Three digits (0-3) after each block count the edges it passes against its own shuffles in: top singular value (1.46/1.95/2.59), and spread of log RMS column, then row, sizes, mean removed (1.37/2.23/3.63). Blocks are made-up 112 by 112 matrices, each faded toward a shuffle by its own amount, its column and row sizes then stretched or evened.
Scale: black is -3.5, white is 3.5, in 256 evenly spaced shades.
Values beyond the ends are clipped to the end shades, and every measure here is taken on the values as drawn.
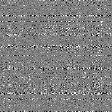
2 2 3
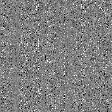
0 2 0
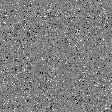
0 1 1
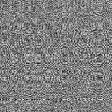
3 0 2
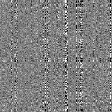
3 3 1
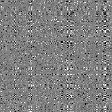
3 2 2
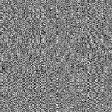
3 2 0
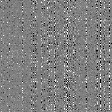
3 3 1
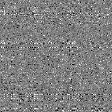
2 1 2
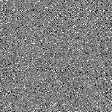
2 1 1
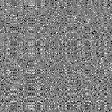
3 0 2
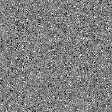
0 2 0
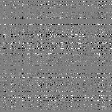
1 2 3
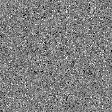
0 1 1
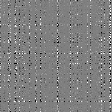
2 3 2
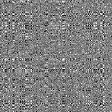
3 2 2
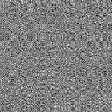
3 1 0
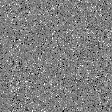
1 1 0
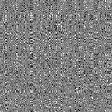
3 2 1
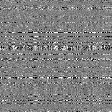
3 0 3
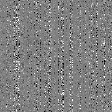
1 3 0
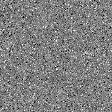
0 1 0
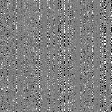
3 3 0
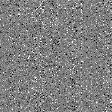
1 2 0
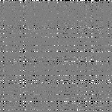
3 2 3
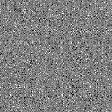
2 1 1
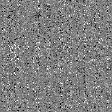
1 2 1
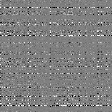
2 2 3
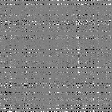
2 2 3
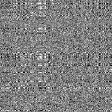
3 1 2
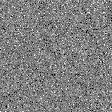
1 0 0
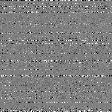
2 1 3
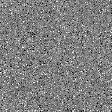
1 1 1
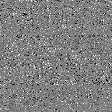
1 0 2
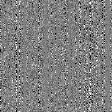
0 3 0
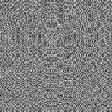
3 0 1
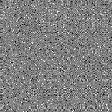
3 0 1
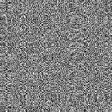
3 2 0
